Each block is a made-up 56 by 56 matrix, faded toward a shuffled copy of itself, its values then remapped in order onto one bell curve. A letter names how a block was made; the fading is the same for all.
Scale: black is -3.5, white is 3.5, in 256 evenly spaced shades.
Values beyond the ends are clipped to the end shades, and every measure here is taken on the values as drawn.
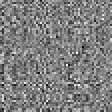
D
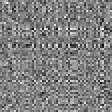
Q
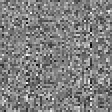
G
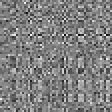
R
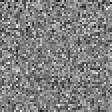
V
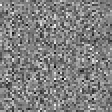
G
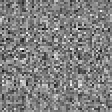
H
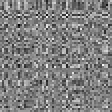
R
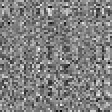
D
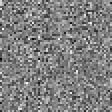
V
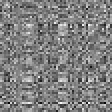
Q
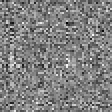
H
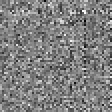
V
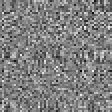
H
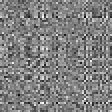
Q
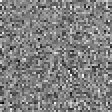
V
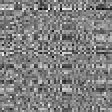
Q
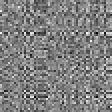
Q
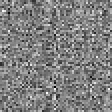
H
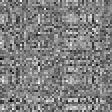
D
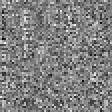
G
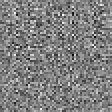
H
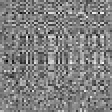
Q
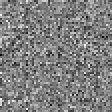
V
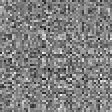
D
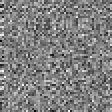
H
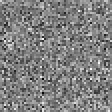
V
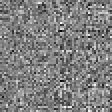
G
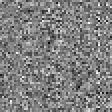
G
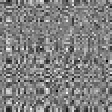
R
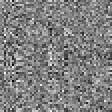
H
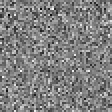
V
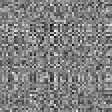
R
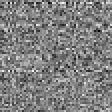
H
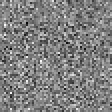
G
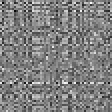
Q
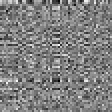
Q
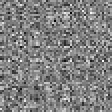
D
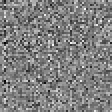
V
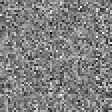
V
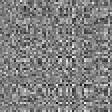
Q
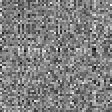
H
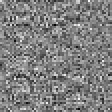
H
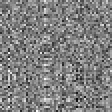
H
